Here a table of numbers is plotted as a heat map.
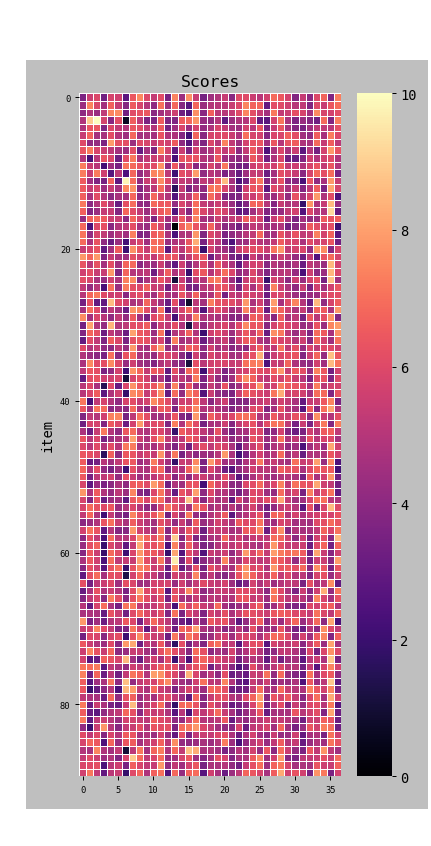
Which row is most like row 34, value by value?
79
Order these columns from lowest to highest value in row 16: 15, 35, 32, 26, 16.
26, 32, 15, 35, 16
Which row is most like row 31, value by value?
28
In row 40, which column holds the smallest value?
1
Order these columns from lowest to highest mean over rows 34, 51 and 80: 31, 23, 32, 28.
31, 23, 32, 28
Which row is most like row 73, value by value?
54
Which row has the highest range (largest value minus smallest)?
3
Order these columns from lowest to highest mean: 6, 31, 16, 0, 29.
31, 6, 29, 0, 16
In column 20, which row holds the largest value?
11
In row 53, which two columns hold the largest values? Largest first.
15, 28
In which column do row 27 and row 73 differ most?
33
